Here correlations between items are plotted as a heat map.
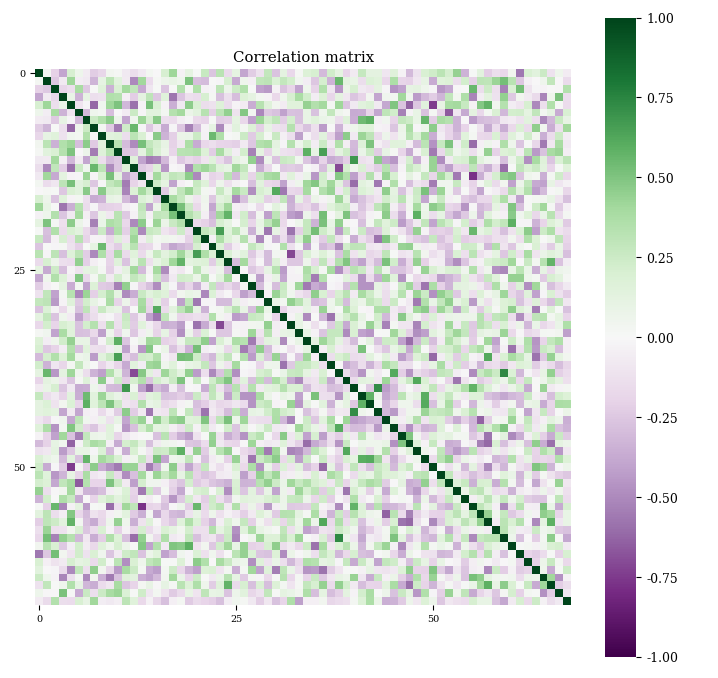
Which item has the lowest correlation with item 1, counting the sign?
12
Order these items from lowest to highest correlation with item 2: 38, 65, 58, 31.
38, 31, 58, 65
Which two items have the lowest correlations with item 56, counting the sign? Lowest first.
44, 47
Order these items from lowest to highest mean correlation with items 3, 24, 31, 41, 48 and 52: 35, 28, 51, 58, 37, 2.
37, 2, 58, 51, 35, 28
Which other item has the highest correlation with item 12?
7
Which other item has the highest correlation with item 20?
23
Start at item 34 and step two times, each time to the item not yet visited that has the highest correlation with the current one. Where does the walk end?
36
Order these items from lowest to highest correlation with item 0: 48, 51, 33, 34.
48, 33, 34, 51
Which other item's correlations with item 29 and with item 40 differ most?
55
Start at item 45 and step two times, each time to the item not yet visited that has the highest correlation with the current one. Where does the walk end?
59
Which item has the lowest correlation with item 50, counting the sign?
4
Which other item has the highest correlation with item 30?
15
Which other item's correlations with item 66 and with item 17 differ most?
3
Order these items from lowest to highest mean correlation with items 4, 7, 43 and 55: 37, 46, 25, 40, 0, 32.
46, 37, 0, 32, 25, 40
